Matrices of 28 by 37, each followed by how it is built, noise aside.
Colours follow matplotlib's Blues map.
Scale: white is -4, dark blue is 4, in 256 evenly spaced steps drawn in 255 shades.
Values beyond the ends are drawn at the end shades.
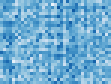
blocks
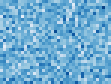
noise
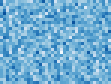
repeating columns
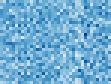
repeating rows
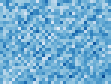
Hankel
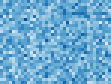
repeating rows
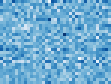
low rank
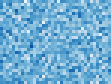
repeating rows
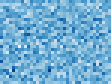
repeating columns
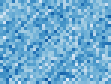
Hankel
